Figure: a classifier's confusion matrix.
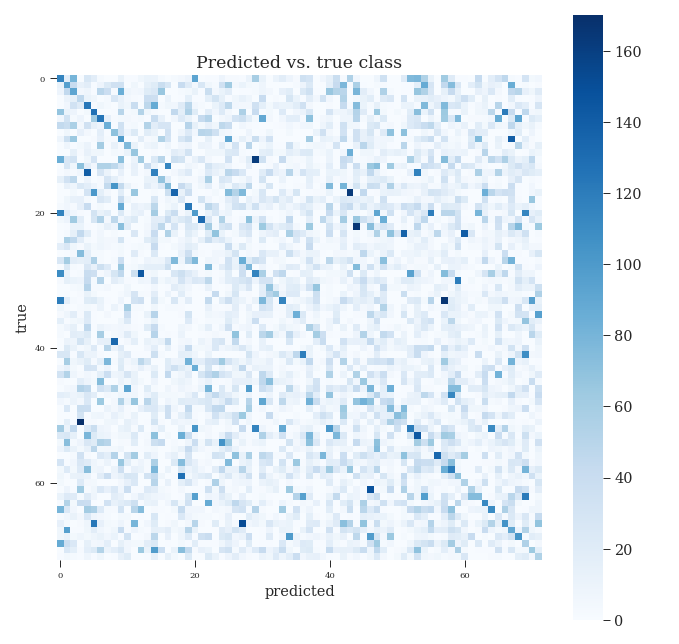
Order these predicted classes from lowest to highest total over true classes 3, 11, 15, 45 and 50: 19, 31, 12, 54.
12, 54, 19, 31
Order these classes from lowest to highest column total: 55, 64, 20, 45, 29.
64, 29, 20, 45, 55
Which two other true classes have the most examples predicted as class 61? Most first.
62, 68
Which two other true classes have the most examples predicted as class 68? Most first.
6, 22
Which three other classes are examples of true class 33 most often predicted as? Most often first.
57, 0, 70
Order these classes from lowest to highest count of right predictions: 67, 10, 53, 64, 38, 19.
38, 10, 67, 64, 19, 53
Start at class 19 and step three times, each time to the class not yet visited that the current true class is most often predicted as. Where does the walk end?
1
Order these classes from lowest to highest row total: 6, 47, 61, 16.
61, 47, 16, 6
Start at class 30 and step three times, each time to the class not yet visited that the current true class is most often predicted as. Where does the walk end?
70
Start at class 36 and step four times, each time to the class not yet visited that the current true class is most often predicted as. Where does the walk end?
55
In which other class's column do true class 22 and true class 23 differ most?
44
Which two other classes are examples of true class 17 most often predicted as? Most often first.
43, 5
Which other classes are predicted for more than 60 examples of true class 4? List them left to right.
14, 44, 54, 57
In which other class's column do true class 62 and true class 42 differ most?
69
